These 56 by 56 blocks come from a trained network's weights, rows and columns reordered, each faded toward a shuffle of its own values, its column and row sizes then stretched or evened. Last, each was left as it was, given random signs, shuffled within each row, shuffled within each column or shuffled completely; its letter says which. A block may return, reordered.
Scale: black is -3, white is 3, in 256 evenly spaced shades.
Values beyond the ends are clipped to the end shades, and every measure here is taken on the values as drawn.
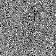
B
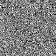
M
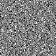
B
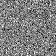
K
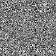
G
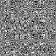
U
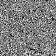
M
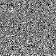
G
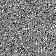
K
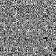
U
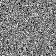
K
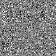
G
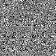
G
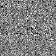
G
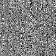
B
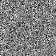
B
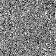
B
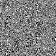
B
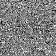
M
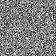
B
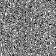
B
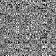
U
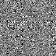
G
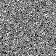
K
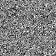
M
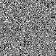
G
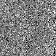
B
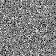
K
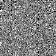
B
